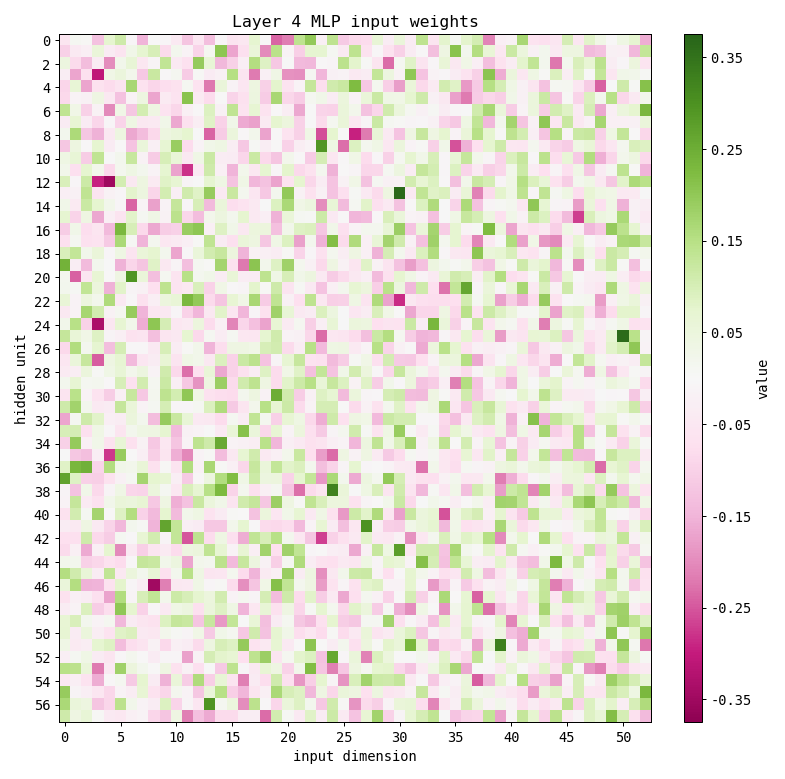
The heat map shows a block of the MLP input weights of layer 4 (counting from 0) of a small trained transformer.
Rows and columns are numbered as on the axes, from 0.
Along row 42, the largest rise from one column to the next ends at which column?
12
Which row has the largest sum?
39
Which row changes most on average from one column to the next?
38
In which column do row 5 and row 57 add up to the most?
49
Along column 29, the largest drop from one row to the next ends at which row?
22
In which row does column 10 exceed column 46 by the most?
15
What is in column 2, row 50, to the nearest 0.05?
0.05
